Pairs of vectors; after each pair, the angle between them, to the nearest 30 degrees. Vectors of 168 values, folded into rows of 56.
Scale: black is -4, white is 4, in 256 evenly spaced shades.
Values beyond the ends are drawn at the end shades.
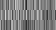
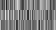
60 degrees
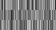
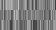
30 degrees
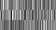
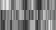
60 degrees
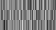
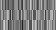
150 degrees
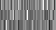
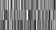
60 degrees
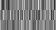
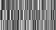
30 degrees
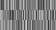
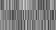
30 degrees
